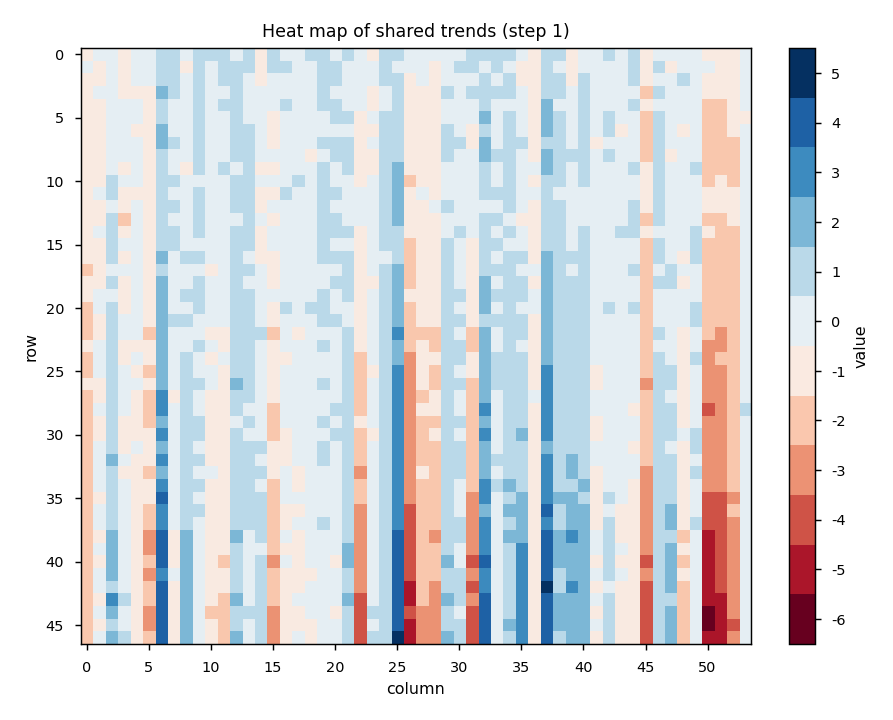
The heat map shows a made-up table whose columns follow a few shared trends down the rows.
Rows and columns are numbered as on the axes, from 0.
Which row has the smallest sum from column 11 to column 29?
45
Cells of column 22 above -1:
8
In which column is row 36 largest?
37
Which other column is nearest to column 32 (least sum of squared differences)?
6
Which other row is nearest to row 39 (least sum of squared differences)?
41
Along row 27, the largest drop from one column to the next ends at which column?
26
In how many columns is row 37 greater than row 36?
6
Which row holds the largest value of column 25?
46
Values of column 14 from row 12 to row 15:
-1 0 -1 -1
